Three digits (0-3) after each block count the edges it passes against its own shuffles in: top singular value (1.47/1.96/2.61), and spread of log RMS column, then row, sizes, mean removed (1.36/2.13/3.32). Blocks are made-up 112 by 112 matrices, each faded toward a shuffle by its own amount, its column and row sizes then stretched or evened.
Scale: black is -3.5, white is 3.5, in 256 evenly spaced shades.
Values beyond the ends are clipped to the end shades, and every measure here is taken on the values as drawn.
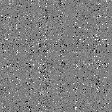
0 2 2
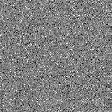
2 0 1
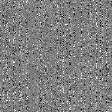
0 3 0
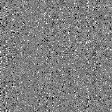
1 2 1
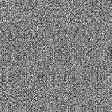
2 1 1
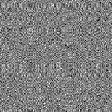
3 1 0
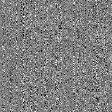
0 3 0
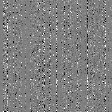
1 3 0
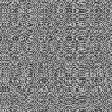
3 1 2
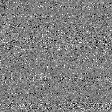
1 0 2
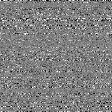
2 0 3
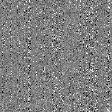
0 3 0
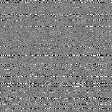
3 1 3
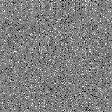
2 1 0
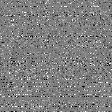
0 1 3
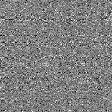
2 0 2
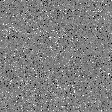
0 0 1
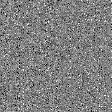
0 2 0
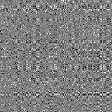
3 1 2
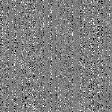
1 3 0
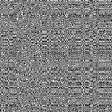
3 0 2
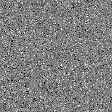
1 1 0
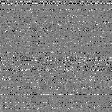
2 0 3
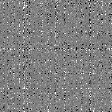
0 3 2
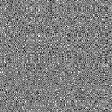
3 1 2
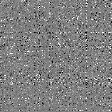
2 2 2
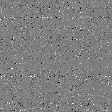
0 1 2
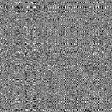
3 2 2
